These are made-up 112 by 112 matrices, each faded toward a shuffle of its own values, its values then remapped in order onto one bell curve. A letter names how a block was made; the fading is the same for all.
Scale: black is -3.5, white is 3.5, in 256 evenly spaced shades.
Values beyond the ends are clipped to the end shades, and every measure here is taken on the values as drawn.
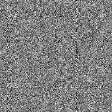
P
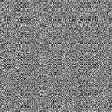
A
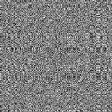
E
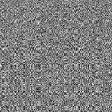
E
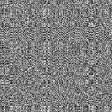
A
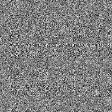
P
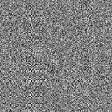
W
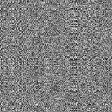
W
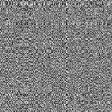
A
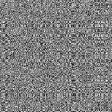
E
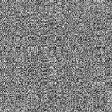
W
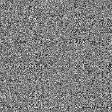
P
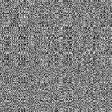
E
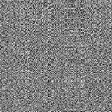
E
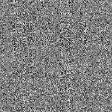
P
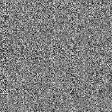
P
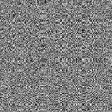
E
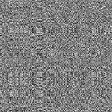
E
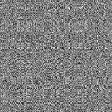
E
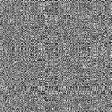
E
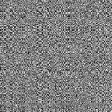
E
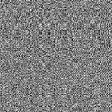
W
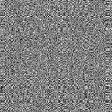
E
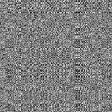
A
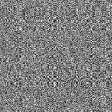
W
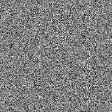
P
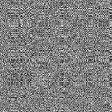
A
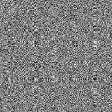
W
